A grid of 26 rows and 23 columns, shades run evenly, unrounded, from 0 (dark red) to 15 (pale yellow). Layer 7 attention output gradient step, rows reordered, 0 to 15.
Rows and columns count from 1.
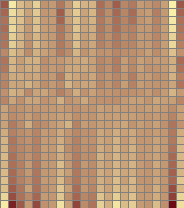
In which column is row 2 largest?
22
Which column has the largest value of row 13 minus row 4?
8
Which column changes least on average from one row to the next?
7
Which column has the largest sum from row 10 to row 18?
9
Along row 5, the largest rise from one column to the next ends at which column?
2
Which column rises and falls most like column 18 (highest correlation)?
4
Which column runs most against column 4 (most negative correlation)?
6
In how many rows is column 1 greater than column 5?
13
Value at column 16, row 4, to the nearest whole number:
8
